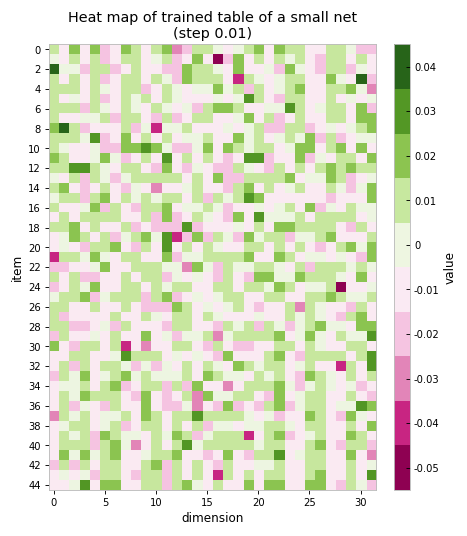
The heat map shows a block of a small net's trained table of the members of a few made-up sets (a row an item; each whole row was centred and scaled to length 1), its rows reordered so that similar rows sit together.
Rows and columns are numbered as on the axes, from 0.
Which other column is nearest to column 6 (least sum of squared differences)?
29
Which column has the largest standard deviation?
31
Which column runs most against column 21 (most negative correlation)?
4
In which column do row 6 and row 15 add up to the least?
3
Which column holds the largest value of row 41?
22
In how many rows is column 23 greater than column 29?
16
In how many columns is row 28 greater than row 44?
10
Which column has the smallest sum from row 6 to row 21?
12
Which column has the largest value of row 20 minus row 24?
28
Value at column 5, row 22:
0.02
